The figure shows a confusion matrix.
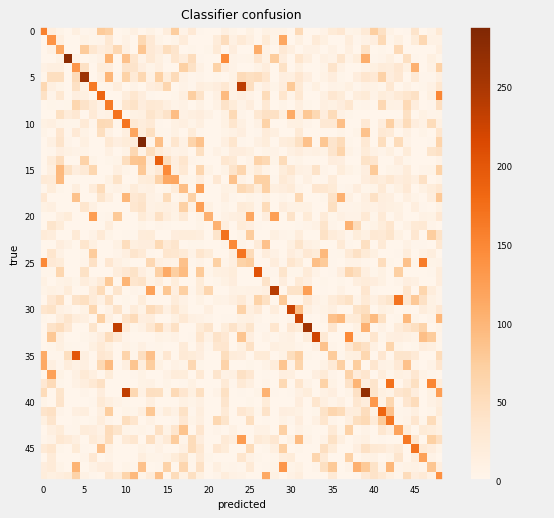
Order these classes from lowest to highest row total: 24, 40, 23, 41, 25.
40, 23, 24, 41, 25
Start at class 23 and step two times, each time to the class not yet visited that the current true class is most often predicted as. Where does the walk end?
10
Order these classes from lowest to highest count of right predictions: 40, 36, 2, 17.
36, 17, 2, 40
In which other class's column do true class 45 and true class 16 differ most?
15
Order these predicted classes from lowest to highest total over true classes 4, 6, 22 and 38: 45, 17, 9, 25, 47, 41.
9, 41, 17, 25, 45, 47
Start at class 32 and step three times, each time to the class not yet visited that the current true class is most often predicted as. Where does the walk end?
31
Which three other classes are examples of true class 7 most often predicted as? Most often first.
48, 22, 18
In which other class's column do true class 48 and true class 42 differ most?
27
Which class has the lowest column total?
20
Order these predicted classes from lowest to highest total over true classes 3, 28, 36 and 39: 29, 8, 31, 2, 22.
2, 29, 31, 8, 22
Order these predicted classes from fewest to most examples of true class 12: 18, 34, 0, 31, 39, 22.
0, 22, 39, 31, 18, 34
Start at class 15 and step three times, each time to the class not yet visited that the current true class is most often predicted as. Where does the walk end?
17
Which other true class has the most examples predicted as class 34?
24
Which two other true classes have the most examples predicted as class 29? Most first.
47, 1
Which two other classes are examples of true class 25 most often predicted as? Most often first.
46, 0
